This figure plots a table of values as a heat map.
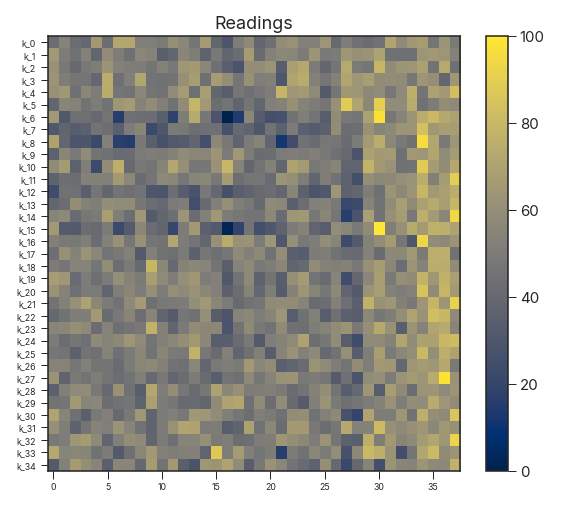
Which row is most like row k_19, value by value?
k_20
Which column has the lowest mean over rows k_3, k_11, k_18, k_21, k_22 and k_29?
28
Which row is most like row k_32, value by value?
k_21
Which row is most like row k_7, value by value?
k_12
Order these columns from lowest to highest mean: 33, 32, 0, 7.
7, 0, 32, 33
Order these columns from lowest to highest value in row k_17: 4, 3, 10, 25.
10, 25, 4, 3
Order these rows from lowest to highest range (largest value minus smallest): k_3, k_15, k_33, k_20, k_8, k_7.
k_3, k_20, k_7, k_33, k_8, k_15
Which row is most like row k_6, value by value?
k_15
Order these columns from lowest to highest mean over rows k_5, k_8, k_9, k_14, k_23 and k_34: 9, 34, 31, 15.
9, 15, 31, 34
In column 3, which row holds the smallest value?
k_8
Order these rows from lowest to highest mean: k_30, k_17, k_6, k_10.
k_6, k_17, k_30, k_10
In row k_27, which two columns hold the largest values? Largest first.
36, 35
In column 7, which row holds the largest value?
k_0
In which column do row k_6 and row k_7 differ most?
30
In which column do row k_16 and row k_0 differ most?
16
